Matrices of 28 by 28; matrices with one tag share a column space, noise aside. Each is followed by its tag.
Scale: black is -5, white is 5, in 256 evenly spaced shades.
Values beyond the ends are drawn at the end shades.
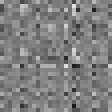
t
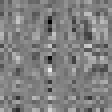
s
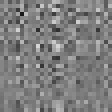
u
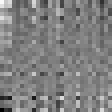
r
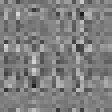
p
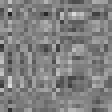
p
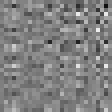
u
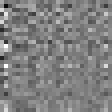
u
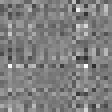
t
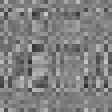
p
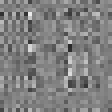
p
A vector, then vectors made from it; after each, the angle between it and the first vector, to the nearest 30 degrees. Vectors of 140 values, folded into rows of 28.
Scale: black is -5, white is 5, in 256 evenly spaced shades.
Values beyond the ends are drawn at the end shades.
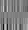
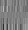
30 degrees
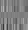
30 degrees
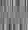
60 degrees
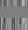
90 degrees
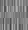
60 degrees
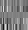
30 degrees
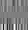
60 degrees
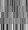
60 degrees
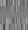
90 degrees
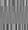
60 degrees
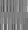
150 degrees
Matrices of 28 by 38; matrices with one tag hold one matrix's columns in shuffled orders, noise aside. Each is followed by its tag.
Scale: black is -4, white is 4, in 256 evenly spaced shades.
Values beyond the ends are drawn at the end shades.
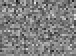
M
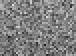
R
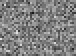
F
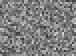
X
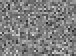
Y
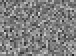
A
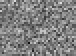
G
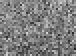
R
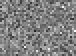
Y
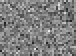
G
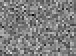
Y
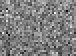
R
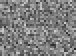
G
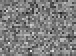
F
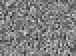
A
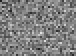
F
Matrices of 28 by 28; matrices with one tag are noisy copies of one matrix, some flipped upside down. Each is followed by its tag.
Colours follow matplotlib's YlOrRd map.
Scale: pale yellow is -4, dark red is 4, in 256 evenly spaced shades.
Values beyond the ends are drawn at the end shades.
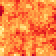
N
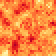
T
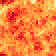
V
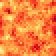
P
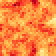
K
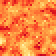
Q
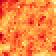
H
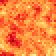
V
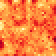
N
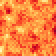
P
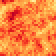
V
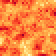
Q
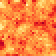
N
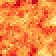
K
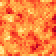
P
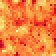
N
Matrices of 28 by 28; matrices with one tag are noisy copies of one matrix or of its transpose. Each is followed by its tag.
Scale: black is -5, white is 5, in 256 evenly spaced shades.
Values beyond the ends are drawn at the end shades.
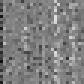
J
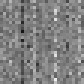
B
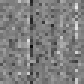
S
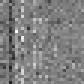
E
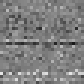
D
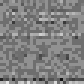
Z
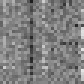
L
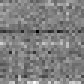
L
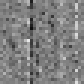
S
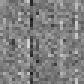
S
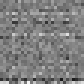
Z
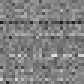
B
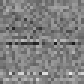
D
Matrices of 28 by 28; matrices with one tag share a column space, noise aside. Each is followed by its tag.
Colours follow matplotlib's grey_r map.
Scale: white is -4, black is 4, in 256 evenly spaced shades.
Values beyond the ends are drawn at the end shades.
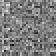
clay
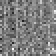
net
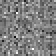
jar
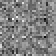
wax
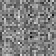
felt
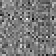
wax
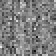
wax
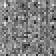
wax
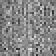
net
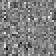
wax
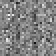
felt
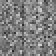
jar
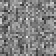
wax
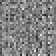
felt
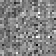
jar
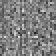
jar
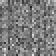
net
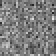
wax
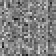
wax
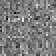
wax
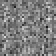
wax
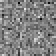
felt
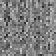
wax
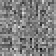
net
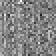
felt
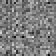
jar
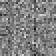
felt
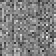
felt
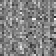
wax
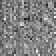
wax
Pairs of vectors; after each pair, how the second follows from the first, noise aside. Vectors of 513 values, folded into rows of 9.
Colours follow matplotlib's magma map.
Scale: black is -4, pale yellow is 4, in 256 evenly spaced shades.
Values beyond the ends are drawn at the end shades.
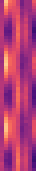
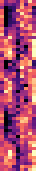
wrapped around, negated, scaled up.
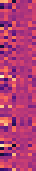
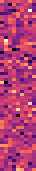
shuffled.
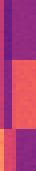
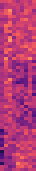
negated, partly zeroed.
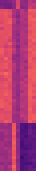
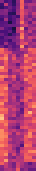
reversed.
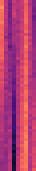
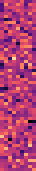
shuffled.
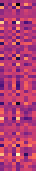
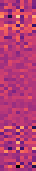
reversed, partly zeroed.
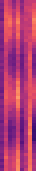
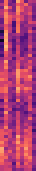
reversed.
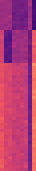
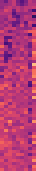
partly zeroed.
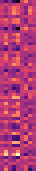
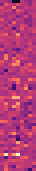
partly zeroed.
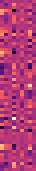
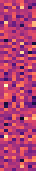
reversed.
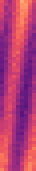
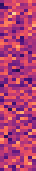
shuffled.
